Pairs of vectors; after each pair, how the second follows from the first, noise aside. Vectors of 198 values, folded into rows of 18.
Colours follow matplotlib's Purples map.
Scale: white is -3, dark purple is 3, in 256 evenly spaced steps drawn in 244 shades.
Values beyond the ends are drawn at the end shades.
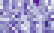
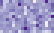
negated, partly zeroed.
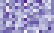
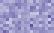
wrapped around, negated, shrunk.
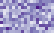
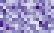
sign-scrambled.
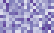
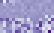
negated, partly zeroed.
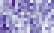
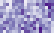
reversed.
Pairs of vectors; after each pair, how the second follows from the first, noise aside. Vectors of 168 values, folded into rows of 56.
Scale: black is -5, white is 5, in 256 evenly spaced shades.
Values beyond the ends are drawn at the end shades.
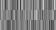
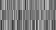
reversed, negated.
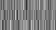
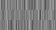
reversed, negated, shrunk.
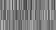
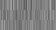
shrunk.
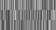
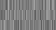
reversed, negated, shrunk.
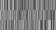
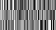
scaled up.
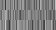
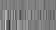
partly zeroed.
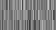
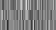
reversed, negated.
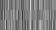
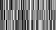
scaled up.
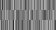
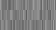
reversed, negated, shrunk.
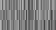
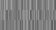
reversed, negated, shrunk.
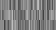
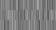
shrunk.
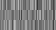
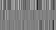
partly zeroed.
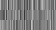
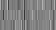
partly zeroed.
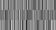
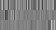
partly zeroed.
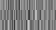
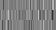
wrapped around, negated, partly zeroed.
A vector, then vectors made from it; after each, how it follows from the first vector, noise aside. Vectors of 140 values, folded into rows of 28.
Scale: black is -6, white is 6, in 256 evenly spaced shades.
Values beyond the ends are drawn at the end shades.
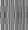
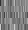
sign-scrambled.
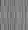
negated, shrunk.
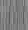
wrapped around, negated, shrunk.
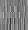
wrapped around, negated.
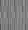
negated, shrunk.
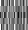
scaled up.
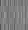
negated, shrunk.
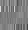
wrapped around, partly zeroed.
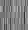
wrapped around, negated.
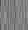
negated, shrunk.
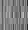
reversed, negated.
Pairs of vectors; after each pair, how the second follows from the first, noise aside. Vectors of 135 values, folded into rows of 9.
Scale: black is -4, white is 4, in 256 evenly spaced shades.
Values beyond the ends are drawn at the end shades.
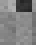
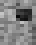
wrapped around.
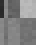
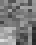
reversed.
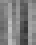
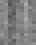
reversed, shrunk.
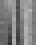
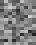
shuffled.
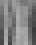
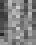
reversed.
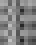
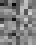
reversed.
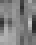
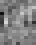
reversed, partly zeroed.
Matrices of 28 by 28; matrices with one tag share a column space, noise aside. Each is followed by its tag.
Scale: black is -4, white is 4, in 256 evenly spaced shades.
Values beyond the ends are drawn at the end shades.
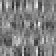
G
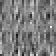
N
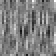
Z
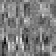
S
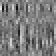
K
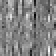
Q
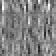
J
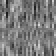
Q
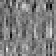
J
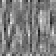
Z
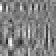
K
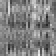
Q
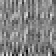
N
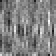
Z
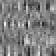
G
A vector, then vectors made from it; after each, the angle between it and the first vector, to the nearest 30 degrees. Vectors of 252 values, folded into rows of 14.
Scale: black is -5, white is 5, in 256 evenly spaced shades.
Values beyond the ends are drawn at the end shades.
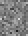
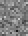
30 degrees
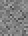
90 degrees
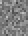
90 degrees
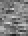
120 degrees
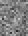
30 degrees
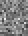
90 degrees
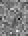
150 degrees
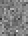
150 degrees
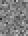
120 degrees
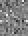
90 degrees
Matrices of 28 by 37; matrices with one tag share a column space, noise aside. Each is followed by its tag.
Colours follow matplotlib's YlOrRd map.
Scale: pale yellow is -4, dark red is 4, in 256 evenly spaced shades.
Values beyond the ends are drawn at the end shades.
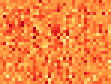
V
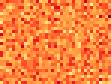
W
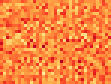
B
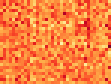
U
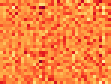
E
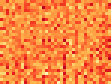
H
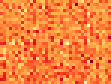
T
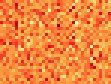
U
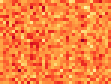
W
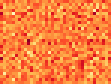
T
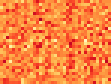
B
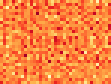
E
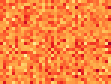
H
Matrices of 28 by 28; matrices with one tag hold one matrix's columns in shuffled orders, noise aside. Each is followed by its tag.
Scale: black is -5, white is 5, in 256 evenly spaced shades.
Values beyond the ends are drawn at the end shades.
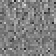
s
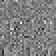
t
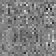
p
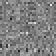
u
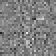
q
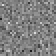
u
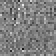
s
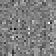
t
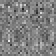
p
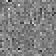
s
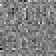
s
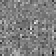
t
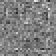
s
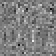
p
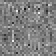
p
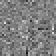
t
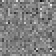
s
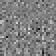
t
